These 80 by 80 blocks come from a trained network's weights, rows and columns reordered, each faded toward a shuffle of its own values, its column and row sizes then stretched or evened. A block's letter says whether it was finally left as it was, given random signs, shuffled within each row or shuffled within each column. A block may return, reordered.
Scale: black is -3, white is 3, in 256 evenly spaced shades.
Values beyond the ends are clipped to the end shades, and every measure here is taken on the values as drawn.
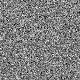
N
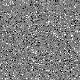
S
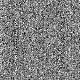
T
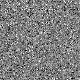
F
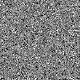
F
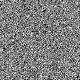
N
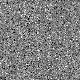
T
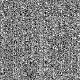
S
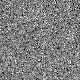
T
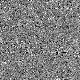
N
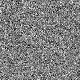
N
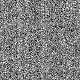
T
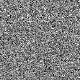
F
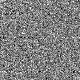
N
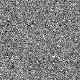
F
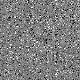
F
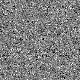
N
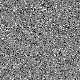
N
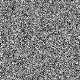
F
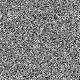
N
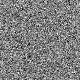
T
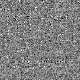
S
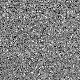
N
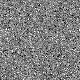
N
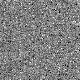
T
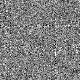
F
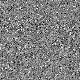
N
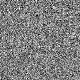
N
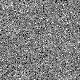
T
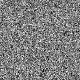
F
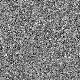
N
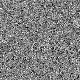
N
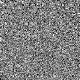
S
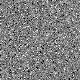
T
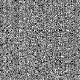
S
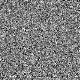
F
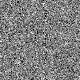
T
